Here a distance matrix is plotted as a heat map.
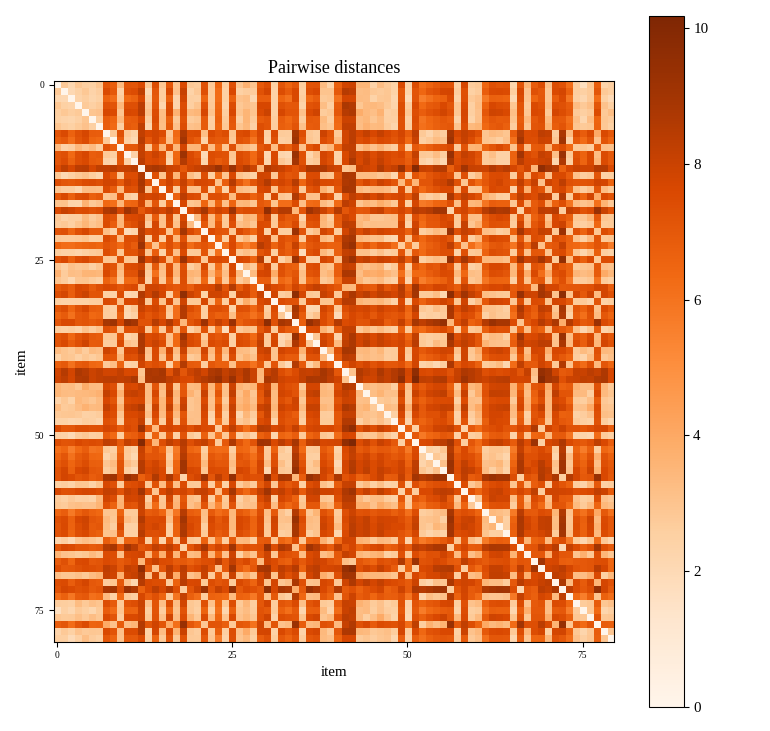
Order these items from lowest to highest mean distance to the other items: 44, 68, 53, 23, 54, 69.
44, 53, 54, 23, 68, 69
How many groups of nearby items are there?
5
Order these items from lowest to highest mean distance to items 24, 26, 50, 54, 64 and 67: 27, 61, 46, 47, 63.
47, 27, 46, 61, 63
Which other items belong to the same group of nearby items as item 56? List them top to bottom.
18, 34, 66, 72
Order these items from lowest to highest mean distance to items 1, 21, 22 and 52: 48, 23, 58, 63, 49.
48, 63, 23, 49, 58
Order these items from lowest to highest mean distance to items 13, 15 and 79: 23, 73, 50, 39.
50, 39, 23, 73
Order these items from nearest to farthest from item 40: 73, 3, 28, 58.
73, 28, 3, 58
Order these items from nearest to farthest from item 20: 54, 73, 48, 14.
48, 73, 54, 14
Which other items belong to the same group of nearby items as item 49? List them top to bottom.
14, 23, 51, 58, 69
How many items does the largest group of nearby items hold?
40
